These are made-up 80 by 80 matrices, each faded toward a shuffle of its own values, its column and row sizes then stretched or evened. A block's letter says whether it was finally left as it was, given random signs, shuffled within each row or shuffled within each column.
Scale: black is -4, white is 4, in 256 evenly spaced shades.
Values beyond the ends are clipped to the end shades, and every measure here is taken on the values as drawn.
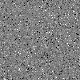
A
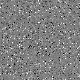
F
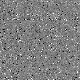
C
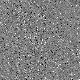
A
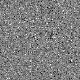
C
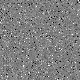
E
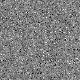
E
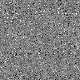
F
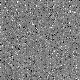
A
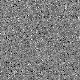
F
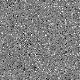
F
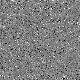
E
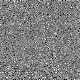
E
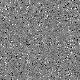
F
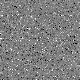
E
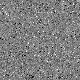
E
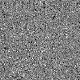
C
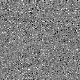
C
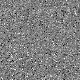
F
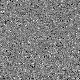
E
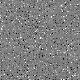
C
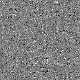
F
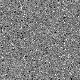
A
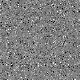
F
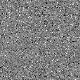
C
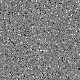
E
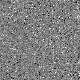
A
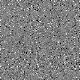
C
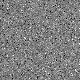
A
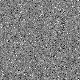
A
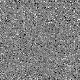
C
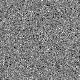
E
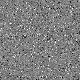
E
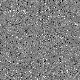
F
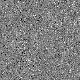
A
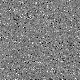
E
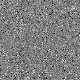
F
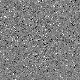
F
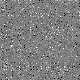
C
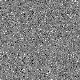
E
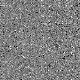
C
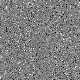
A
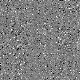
F
